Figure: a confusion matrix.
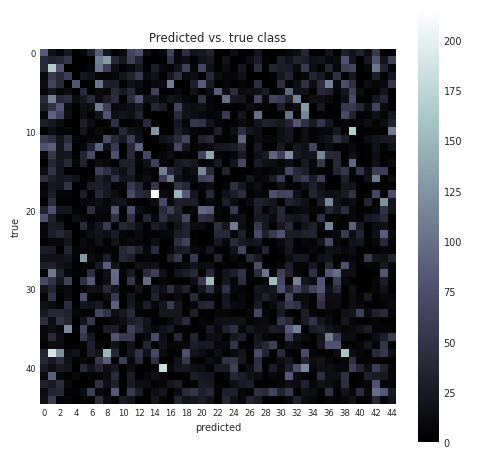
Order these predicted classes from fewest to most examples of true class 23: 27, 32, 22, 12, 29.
12, 32, 22, 29, 27
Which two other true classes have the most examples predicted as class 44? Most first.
10, 18
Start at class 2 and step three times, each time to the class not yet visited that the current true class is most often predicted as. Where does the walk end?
33
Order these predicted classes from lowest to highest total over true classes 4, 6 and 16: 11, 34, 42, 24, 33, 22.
22, 24, 34, 11, 33, 42
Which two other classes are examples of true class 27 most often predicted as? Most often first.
8, 38
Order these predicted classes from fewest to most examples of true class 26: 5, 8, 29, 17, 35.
29, 35, 8, 17, 5
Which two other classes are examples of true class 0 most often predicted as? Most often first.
7, 12
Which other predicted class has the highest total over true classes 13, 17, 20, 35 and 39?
21
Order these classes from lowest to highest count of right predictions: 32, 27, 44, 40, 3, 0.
44, 40, 32, 3, 27, 0
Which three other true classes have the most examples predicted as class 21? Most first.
29, 13, 20
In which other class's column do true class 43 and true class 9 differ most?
42
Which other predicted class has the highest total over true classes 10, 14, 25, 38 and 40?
39
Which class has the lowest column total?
4
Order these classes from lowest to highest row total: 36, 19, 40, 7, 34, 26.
34, 26, 19, 36, 7, 40
